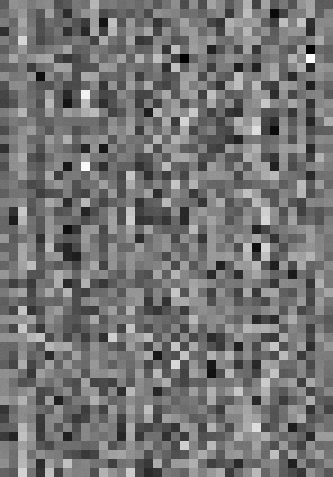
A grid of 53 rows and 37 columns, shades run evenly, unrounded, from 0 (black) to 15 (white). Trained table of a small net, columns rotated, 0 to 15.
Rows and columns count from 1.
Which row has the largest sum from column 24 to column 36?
29
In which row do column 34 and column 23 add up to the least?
23
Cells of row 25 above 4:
32
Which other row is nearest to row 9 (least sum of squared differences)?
27
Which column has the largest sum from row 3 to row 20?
3
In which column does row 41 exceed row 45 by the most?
20
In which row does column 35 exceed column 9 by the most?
7
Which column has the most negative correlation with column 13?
10
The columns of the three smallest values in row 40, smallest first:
18, 6, 34
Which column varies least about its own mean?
37
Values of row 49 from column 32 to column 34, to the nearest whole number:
6 7 6
